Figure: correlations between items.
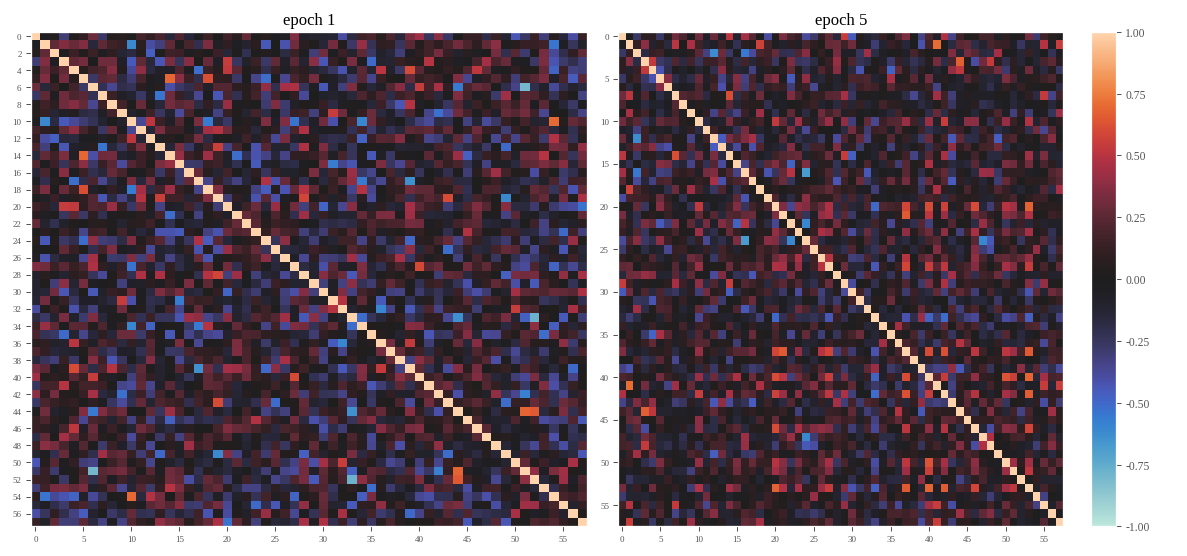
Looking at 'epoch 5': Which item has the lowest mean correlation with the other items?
33
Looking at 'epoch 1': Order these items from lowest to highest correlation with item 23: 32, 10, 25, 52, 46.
52, 10, 32, 46, 25
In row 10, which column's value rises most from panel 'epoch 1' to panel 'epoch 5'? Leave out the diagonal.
27
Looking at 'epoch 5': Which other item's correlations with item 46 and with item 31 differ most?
53
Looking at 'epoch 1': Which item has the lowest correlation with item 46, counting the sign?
30
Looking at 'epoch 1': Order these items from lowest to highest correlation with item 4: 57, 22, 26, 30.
57, 30, 26, 22
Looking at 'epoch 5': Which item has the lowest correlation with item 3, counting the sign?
46
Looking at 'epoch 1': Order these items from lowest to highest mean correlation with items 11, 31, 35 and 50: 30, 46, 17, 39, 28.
17, 46, 39, 30, 28
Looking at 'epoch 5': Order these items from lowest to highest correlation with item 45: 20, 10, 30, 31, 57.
31, 57, 30, 20, 10
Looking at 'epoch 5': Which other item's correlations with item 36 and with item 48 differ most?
34
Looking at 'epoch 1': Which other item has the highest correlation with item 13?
19
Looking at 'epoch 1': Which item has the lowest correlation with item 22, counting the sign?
53
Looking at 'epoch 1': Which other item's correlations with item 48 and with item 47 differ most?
38
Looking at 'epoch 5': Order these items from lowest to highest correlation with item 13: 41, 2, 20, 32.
20, 32, 41, 2
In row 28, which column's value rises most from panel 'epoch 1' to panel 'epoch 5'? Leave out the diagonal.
49
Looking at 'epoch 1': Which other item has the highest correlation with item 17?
24
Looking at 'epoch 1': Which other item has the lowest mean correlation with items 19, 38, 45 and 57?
49
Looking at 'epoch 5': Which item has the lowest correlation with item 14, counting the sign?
30
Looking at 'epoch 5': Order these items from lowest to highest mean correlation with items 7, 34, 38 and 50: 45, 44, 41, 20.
44, 41, 45, 20
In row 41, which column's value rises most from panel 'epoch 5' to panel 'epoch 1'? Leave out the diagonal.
43
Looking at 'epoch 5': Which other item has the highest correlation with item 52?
39
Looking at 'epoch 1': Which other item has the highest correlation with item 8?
39
